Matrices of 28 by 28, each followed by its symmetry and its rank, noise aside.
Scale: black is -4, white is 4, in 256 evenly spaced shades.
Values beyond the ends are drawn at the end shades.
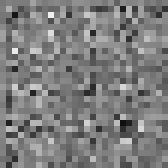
symmetric, rank six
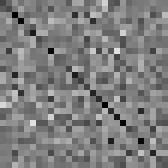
symmetric, rank six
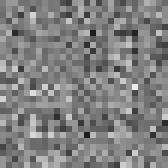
antisymmetric, rank eight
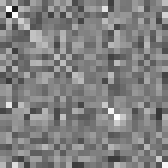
symmetric, rank four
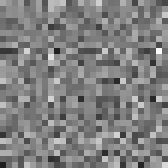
no symmetry, rank four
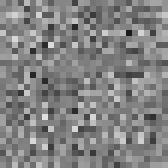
no symmetry, rank six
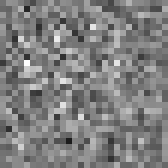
no symmetry, rank eight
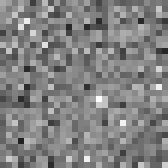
symmetric, rank six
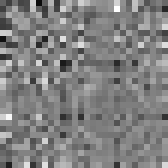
symmetric, rank four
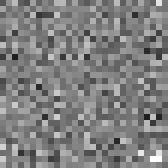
no symmetry, rank six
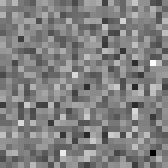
symmetric, rank six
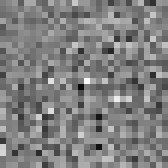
antisymmetric, rank six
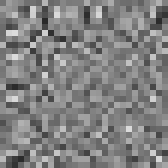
symmetric, rank four
